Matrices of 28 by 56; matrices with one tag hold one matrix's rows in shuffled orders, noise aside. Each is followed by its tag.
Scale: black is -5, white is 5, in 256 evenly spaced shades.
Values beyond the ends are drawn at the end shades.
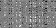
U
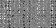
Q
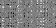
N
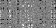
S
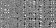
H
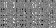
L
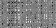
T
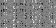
L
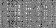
T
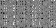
L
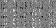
L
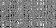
N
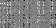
Q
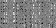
L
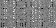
L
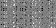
L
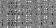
T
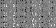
L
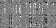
U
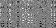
S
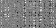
H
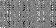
Q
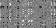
S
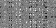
U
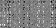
Q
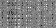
T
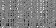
N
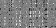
U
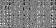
Q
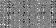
Q
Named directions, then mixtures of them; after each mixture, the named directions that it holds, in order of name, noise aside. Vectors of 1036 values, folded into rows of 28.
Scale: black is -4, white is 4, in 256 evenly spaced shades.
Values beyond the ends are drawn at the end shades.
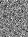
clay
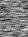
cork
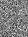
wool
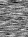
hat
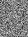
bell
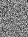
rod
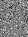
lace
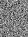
clay, lace, wool.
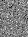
lace.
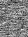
bell, hat.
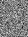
bell.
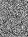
bell, lace.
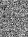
clay, cork, wool.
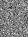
lace, wool.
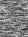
cork.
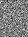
clay.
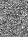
bell, hat, lace.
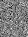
lace.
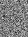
clay, rod, wool.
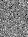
lace.
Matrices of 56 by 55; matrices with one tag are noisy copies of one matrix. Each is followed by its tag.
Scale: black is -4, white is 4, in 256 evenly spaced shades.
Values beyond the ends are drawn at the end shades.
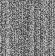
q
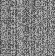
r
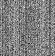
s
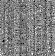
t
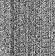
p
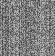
s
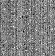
r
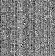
r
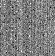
r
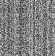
t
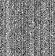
q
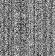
t
